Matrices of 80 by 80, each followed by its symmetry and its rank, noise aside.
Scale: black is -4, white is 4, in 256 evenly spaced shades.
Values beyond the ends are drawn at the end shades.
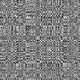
symmetric, rank five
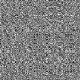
no symmetry, rank six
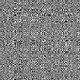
no symmetry, rank five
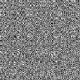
no symmetry, rank seven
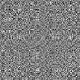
symmetric, rank six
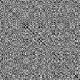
symmetric, rank six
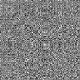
symmetric, rank seven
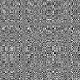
no symmetry, rank five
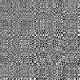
symmetric, rank five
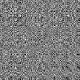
symmetric, rank seven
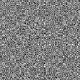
no symmetry, rank seven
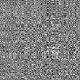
no symmetry, rank six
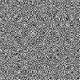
symmetric, rank seven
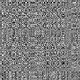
no symmetry, rank six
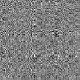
no symmetry, rank six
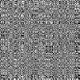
no symmetry, rank five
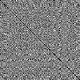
symmetric, rank six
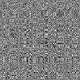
no symmetry, rank five
